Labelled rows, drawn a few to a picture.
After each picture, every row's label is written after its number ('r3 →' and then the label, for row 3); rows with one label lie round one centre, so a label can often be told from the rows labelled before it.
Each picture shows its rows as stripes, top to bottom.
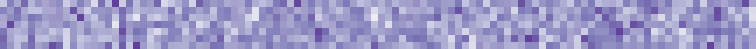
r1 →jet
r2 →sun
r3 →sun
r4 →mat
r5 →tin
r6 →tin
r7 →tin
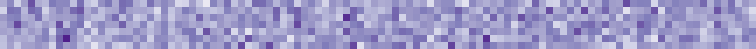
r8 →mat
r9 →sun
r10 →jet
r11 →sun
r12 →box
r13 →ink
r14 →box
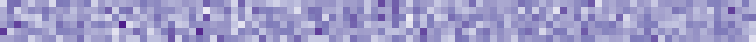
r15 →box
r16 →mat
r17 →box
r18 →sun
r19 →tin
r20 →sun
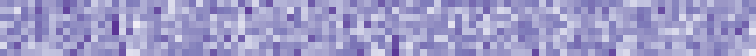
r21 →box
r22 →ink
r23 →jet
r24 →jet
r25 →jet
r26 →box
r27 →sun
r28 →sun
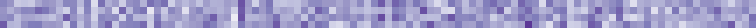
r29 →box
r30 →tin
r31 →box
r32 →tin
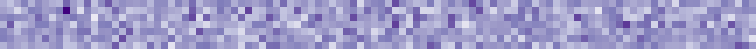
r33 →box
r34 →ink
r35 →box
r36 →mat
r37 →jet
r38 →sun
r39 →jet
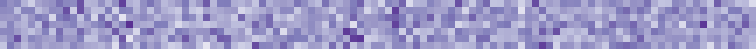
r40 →sun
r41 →mat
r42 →box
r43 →mat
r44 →jet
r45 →sun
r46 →mat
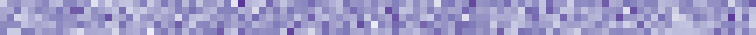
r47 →box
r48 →sun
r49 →mat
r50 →sun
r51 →tin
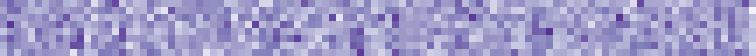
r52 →jet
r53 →sun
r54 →box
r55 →mat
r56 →sun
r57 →sun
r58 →sun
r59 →mat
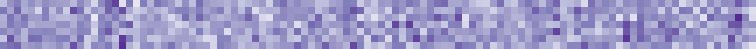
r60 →jet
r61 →sun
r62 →jet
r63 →mat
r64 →jet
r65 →mat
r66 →sun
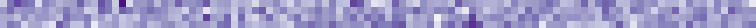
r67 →sun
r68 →mat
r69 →box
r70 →box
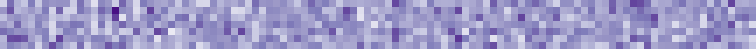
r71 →mat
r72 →jet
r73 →jet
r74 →sun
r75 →box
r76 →sun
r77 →mat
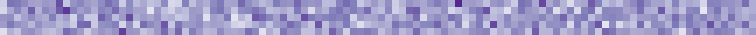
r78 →jet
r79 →ink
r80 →mat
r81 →jet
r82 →ink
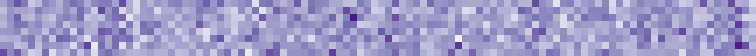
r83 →sun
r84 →jet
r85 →sun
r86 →jet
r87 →mat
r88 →ink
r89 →jet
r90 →box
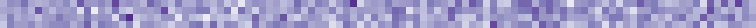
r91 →jet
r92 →box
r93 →mat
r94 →jet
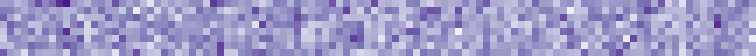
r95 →ink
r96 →jet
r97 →tin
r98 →sun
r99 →ink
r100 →sun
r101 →ink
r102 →tin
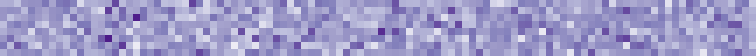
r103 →ink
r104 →mat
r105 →tin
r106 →jet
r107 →box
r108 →mat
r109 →sun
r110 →jet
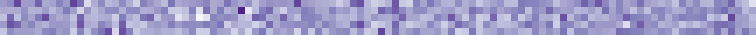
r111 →sun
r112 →box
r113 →mat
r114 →sun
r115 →mat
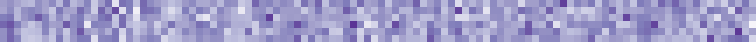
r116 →mat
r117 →jet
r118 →mat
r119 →sun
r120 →jet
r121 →jet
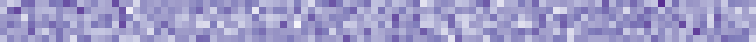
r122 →ink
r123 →sun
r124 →mat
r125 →mat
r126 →tin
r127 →jet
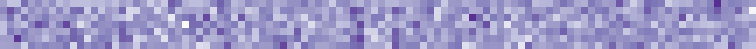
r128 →tin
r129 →sun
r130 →box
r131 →ink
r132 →sun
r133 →sun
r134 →mat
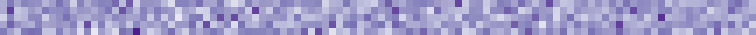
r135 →jet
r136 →mat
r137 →ink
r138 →box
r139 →tin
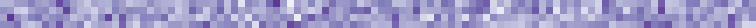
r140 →ink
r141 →ink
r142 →mat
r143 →sun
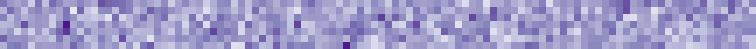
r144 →mat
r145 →mat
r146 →box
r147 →ink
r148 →ink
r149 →sun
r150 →jet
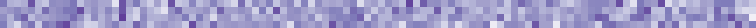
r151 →tin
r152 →sun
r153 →sun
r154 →ink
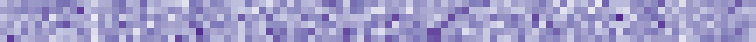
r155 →ink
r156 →sun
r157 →box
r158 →ink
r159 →jet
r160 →jet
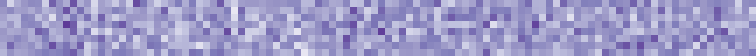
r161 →tin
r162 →box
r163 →box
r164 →ink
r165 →box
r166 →jet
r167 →mat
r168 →ink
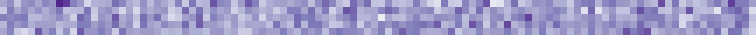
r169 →ink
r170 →jet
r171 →jet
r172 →jet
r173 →mat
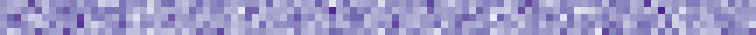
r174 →tin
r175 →ink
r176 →sun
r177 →sun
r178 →ink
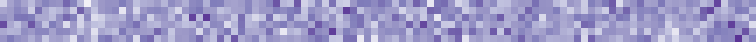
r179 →ink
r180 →jet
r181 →box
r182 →tin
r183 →box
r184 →jet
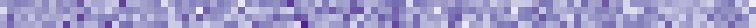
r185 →sun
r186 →box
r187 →jet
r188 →mat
